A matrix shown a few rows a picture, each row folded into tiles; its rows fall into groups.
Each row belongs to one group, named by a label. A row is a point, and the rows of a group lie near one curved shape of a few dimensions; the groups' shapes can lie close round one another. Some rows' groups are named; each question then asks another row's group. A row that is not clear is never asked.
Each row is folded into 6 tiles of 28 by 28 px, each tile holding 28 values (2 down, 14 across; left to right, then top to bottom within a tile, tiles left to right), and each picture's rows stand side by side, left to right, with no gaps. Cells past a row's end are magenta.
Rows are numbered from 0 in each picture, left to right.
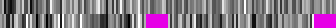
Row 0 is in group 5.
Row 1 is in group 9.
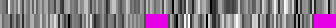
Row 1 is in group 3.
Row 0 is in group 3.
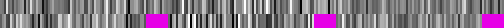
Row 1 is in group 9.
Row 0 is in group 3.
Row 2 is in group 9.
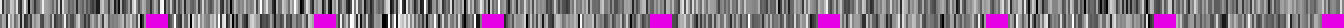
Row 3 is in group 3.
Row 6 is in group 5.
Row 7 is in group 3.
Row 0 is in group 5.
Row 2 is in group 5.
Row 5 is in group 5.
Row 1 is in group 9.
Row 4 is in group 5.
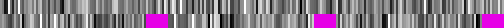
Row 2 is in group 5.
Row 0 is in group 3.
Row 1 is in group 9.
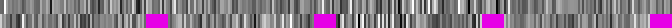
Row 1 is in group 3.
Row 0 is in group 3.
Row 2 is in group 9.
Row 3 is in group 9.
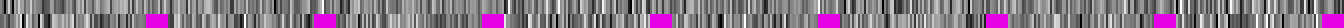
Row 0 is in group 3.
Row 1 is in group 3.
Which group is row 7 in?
9
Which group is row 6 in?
3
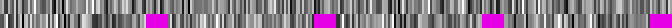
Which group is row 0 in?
9
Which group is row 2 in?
9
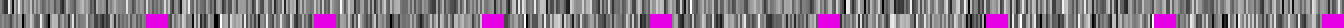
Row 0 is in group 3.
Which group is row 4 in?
3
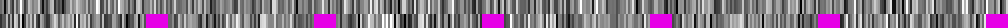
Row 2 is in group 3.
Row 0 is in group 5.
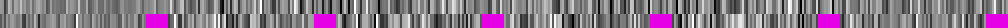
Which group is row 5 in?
3
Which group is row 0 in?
5
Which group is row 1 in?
9
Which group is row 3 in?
3
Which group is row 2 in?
3
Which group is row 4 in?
3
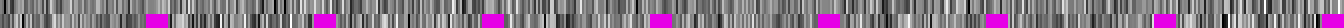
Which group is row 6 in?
9
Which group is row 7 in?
5
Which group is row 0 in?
5
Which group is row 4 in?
5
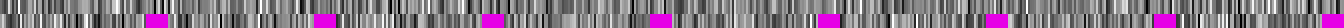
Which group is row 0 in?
3
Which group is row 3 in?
3
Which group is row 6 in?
3
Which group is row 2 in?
9
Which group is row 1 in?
9
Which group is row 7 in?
9
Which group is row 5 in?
5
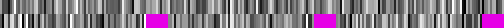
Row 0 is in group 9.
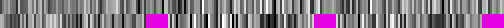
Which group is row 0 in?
3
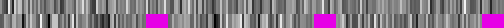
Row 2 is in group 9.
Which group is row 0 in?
3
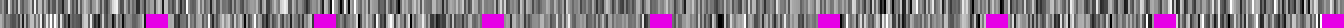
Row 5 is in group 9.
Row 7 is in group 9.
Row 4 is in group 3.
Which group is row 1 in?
3
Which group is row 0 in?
3
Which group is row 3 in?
5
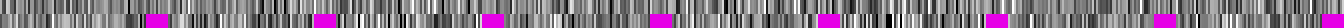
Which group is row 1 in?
5
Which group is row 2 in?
9
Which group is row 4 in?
9
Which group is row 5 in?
5
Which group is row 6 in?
3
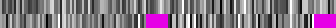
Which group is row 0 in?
5
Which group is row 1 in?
9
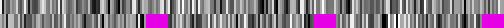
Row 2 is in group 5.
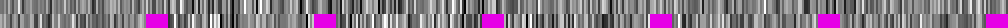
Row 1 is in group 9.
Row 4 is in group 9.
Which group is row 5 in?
5
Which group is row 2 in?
3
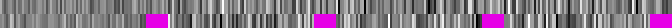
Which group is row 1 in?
9
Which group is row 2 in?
5
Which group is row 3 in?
9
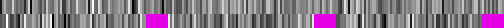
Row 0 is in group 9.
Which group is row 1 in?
9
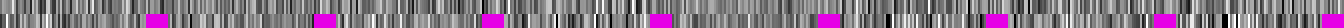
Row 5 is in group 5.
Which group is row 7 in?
5
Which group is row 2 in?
5
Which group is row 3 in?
9
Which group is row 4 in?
5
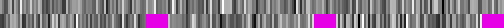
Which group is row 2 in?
9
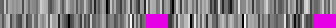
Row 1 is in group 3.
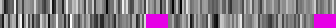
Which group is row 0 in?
9
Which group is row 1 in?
3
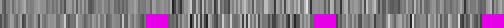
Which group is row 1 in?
5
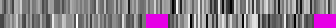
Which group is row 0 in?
5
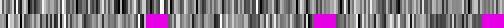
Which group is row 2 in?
3
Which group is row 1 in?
5
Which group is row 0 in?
5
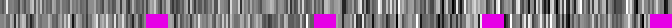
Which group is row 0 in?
3
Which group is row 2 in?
5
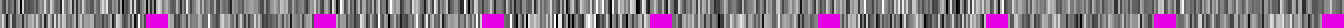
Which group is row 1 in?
3
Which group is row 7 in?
3
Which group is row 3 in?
9
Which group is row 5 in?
5
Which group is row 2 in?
9
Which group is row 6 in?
3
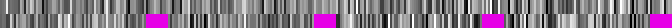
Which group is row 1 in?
5
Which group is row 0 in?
3
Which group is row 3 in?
3
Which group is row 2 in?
5
